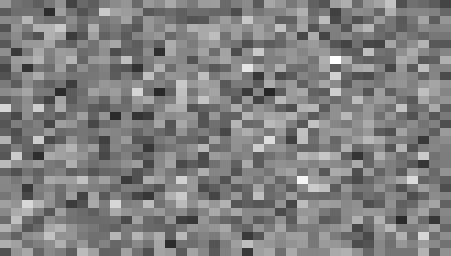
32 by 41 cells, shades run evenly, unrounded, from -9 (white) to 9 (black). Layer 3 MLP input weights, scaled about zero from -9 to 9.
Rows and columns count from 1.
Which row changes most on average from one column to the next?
12
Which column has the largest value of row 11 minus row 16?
7
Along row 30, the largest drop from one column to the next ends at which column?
39
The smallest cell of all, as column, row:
31, 8
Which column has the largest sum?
13
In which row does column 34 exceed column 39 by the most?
30
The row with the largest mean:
28
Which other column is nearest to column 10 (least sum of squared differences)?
38
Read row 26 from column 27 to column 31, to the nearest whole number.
4 -4 -1 -2 -2
